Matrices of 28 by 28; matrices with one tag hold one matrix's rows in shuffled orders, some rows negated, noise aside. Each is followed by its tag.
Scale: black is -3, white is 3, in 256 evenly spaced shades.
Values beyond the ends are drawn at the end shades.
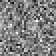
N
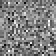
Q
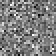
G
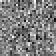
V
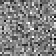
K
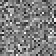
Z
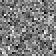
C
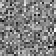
Z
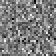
V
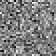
G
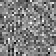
Q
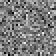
Q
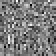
Q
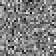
Q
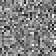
K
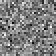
C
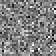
K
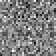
V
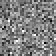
C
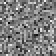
N
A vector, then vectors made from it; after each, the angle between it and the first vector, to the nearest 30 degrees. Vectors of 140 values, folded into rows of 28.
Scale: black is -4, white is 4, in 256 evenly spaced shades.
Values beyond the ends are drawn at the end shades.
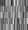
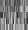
120 degrees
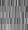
60 degrees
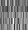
60 degrees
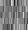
150 degrees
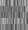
150 degrees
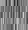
150 degrees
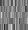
60 degrees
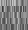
90 degrees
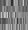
60 degrees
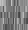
150 degrees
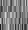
90 degrees
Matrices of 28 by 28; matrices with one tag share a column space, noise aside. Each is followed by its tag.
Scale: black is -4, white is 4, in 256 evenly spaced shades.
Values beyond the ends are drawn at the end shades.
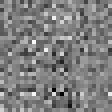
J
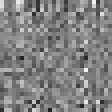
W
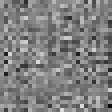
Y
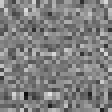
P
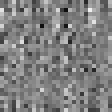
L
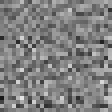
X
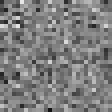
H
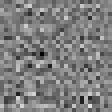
X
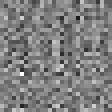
Y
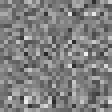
X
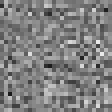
X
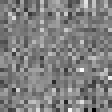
W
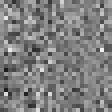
J
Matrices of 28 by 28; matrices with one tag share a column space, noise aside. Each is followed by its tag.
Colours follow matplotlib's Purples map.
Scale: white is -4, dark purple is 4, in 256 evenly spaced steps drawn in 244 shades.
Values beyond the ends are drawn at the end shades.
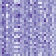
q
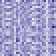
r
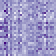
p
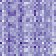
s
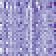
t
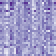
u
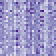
u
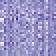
p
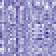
t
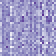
s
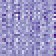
p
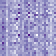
p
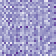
r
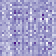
p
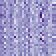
q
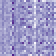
r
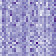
s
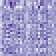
t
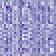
t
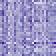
s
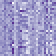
u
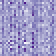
s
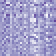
q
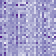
q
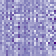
p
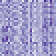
r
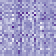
p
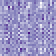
t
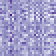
p
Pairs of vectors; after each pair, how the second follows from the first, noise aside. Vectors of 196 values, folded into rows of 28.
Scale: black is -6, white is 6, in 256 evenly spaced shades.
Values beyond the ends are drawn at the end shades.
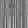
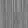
reversed, shrunk.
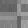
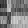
reversed, negated, scaled up.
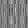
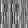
reversed, negated, scaled up.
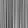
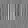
wrapped around, negated, partly zeroed.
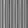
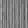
wrapped around.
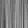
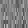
sign-scrambled.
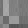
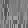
sign-scrambled.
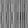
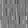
wrapped around, negated, partly zeroed.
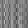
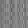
reversed, shrunk.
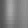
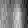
reversed, scaled up.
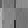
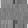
wrapped around, negated, partly zeroed.
